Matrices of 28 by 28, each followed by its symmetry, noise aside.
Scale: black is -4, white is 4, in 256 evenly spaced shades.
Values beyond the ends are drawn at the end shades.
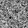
symmetric across the other diagonal.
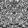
mirrored left to right.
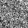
antisymmetric.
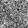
symmetric across the other diagonal.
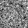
symmetric across the other diagonal.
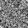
symmetric across the other diagonal.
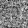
no symmetry.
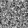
antisymmetric.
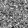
no symmetry.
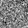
symmetric across the other diagonal.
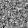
antisymmetric.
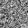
no symmetry.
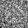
symmetric across the other diagonal.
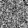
no symmetry.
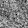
antisymmetric.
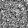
symmetric across the other diagonal.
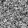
no symmetry.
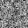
no symmetry.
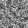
symmetric across the other diagonal.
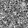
symmetric across the other diagonal.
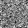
no symmetry.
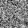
antisymmetric.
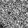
symmetric across the other diagonal.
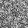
symmetric across the other diagonal.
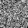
no symmetry.
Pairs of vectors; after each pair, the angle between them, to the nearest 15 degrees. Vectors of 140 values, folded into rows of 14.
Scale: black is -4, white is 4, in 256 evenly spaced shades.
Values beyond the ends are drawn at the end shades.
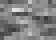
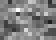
30 degrees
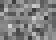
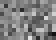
135 degrees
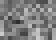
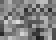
165 degrees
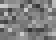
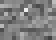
30 degrees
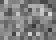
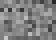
60 degrees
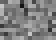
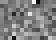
90 degrees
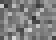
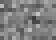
30 degrees
